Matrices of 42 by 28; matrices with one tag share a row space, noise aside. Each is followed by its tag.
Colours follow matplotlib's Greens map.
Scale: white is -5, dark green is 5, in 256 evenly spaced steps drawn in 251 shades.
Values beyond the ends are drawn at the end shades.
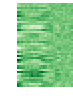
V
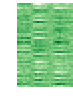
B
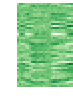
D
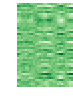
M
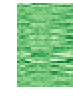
D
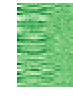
V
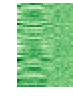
V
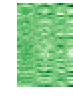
M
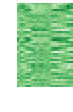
D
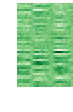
B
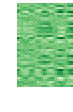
M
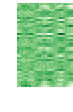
M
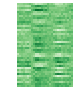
B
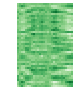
D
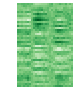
B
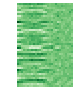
V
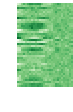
V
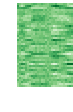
D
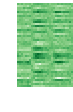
B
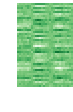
B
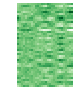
M
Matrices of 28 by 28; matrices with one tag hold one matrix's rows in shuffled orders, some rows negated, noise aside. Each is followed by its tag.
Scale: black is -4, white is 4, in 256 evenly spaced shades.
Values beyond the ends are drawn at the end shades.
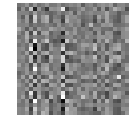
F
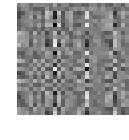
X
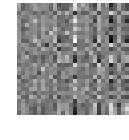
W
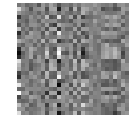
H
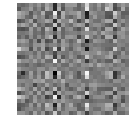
X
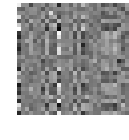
H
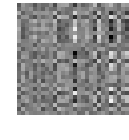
W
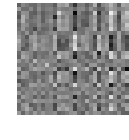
W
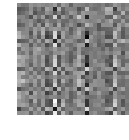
X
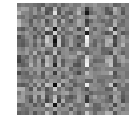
X
